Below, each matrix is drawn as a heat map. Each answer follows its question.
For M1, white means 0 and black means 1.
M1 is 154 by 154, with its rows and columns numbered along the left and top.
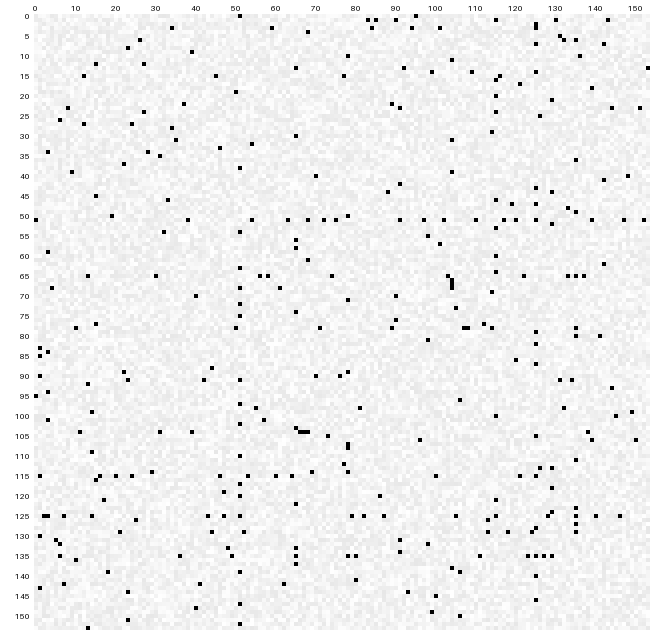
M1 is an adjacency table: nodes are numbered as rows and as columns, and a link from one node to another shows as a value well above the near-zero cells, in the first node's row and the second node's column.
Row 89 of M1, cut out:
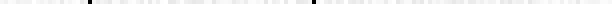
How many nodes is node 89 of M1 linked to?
2
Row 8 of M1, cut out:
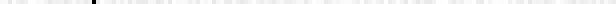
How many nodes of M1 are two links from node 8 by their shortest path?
3
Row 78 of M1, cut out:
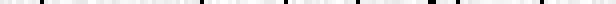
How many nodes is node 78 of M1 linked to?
8
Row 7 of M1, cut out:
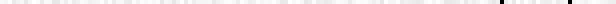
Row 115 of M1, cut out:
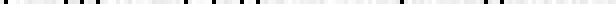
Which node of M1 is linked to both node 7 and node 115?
node 125
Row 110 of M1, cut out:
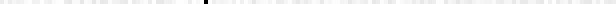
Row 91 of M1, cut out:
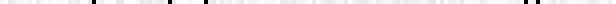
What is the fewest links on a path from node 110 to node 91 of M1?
2
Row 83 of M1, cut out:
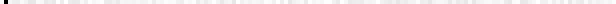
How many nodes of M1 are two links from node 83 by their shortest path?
5
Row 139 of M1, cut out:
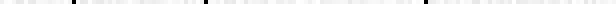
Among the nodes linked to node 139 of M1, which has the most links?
node 51
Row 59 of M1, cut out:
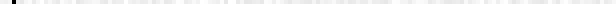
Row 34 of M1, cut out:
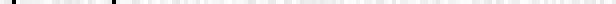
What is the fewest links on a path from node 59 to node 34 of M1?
2
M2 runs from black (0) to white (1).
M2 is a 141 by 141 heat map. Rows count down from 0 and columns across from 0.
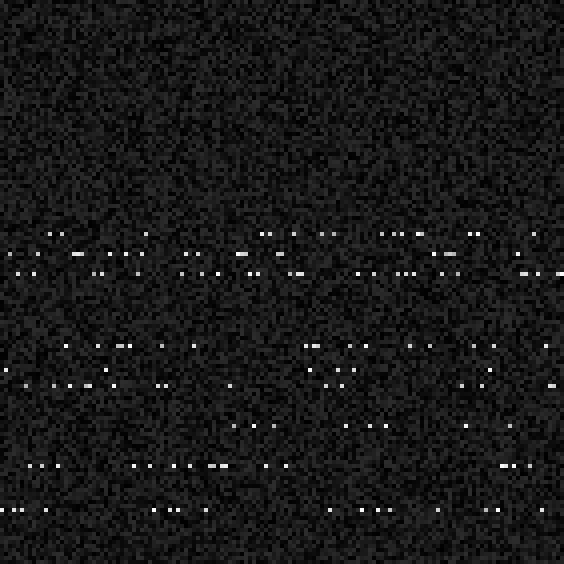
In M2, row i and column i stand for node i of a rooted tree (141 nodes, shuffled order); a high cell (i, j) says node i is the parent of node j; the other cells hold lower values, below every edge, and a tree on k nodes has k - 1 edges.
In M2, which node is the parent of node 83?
58
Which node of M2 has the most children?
68
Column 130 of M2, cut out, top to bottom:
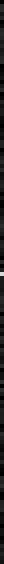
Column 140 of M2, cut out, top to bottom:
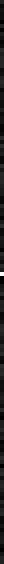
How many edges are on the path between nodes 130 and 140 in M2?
2
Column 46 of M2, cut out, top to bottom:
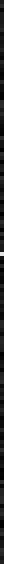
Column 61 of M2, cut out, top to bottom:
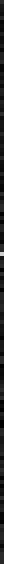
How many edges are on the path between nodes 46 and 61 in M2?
2
